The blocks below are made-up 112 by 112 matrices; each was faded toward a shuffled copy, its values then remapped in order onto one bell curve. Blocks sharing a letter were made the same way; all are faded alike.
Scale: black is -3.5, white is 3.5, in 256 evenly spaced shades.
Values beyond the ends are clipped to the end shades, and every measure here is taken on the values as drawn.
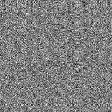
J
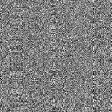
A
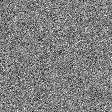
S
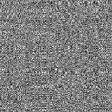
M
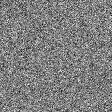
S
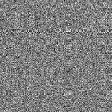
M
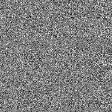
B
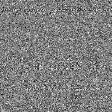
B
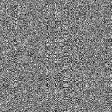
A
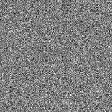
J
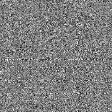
B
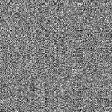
M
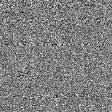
B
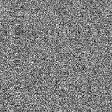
J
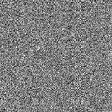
J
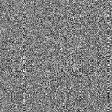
A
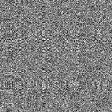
M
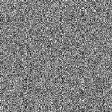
A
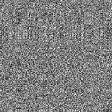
M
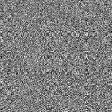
M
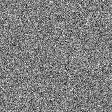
S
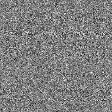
B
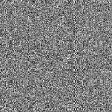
A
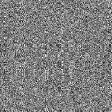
A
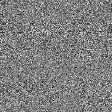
B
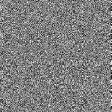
A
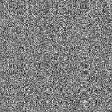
M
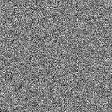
J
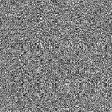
M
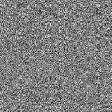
A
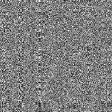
A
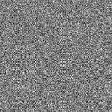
M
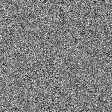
S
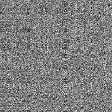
A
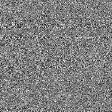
B
